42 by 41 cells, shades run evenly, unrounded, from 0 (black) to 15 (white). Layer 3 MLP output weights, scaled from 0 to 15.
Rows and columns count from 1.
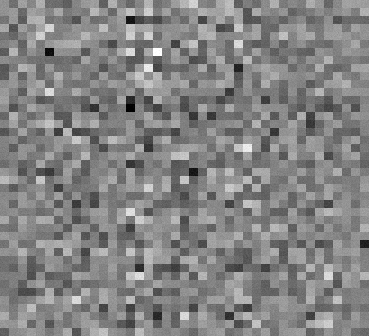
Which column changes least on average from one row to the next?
39
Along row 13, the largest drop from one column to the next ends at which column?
15
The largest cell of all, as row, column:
7, 18
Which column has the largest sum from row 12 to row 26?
28
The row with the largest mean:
5
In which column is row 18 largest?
9
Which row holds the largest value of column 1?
23
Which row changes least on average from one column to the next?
36
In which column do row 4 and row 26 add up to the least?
26
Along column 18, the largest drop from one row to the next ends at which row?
8
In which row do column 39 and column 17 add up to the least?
13
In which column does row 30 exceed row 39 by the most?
27
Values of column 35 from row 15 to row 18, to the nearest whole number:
4 3 5 9
